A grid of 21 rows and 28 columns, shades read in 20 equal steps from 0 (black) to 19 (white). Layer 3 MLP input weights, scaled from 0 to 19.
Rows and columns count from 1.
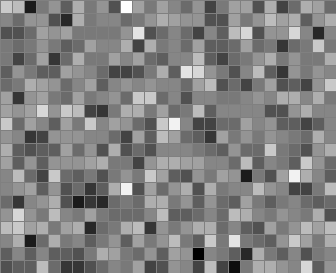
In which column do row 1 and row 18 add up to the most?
11
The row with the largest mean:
18
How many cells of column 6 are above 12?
1
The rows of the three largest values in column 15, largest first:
10, 19, 13
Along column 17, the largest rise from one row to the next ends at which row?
4
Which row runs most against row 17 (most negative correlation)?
5
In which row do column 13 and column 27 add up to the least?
3
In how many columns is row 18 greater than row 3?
15
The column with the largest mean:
14
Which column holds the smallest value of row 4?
24
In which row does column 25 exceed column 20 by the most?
21
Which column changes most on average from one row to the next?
12
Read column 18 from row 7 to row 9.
14 10 7
